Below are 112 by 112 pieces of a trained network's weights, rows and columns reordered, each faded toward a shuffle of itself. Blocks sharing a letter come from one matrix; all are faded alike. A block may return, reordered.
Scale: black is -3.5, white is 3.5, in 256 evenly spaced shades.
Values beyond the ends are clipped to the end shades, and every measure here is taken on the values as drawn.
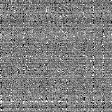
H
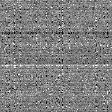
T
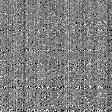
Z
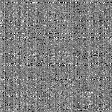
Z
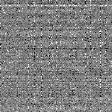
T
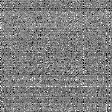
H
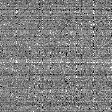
H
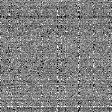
T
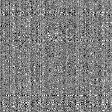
Z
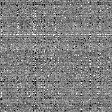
T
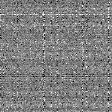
T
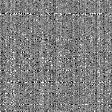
Z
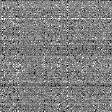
T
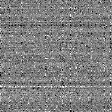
T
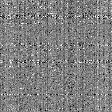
Z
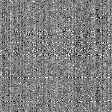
Z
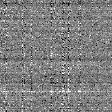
T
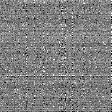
H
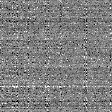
T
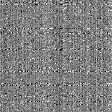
Z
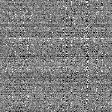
H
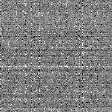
T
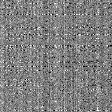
Z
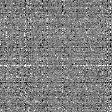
T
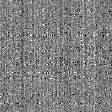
Z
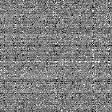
H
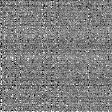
T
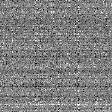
H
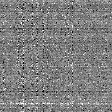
T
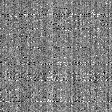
Z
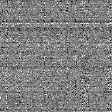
H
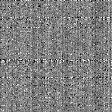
Z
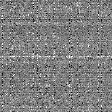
T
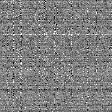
T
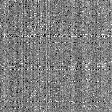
Z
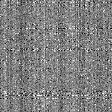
Z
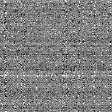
H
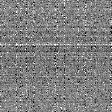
T
